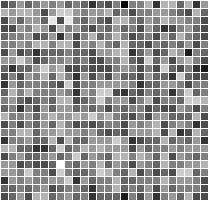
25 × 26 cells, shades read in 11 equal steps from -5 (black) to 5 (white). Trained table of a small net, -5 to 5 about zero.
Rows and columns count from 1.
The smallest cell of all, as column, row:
16, 1
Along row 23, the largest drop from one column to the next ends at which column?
10
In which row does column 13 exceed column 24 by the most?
7
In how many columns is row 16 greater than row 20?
7
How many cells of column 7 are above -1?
13
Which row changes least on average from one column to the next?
19
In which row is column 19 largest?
8
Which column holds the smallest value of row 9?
26
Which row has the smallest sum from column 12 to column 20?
25
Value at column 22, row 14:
-2
